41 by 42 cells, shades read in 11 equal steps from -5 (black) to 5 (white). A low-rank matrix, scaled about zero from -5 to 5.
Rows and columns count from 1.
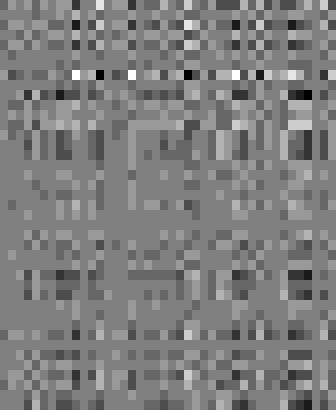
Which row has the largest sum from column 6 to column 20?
13
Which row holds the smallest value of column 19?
10
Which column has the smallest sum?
39
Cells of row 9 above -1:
31
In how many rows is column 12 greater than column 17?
12
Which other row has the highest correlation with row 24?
37
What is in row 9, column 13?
1
